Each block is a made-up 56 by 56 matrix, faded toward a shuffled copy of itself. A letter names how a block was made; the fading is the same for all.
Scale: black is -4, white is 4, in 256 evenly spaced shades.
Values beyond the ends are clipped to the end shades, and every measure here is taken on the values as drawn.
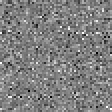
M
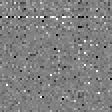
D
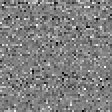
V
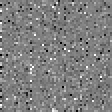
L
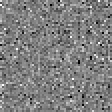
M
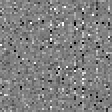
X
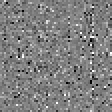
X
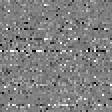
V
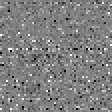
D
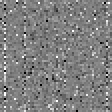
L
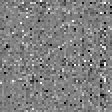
X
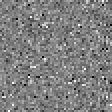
M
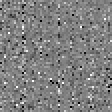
L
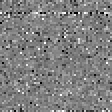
V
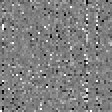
X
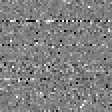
V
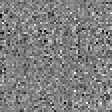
M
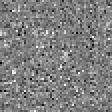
M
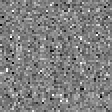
M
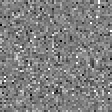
M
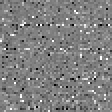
D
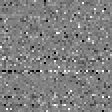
D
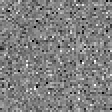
M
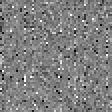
L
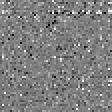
D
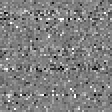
V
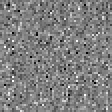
M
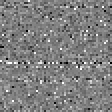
V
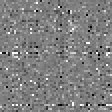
D
